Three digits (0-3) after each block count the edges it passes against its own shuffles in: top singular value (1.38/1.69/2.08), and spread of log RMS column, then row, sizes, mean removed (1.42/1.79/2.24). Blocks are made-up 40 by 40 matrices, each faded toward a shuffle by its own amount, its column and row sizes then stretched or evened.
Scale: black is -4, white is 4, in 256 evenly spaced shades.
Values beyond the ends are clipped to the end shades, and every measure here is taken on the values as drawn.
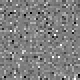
1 0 1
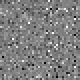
0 0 0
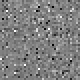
0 1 0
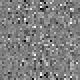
1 2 1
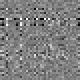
3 2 3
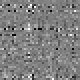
1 1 3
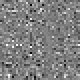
2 2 1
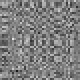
3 2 0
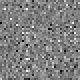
1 1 1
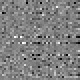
2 0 3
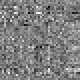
2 0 2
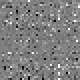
0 2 2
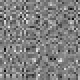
3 2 1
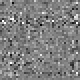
1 1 2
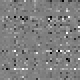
1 2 3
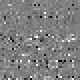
1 0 3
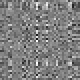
3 3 2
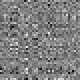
3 1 2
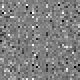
1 2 1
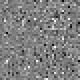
0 2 0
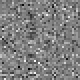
2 1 0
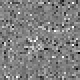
1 0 2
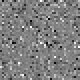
1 1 1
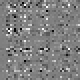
1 3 3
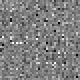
0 3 1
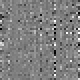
2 3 1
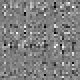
2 3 3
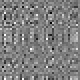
3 3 2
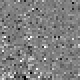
0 1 2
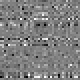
3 0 3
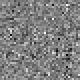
0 1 2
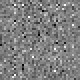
1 2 0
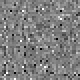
1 0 1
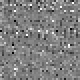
1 1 2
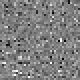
1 1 2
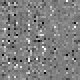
1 3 0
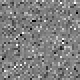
0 0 0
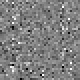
1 1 0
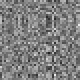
3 2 1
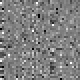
2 3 0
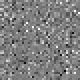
2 0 0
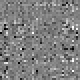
0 3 2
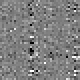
2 3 1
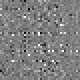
1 2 2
